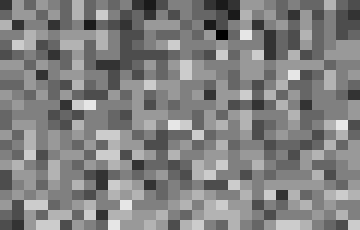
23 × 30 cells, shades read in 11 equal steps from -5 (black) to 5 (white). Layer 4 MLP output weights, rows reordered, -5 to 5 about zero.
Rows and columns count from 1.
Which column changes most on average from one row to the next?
9
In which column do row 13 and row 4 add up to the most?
21
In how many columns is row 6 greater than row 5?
6
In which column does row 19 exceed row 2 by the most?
20
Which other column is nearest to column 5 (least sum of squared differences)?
17
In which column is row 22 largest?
8
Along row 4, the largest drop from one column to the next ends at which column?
19
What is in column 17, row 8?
1
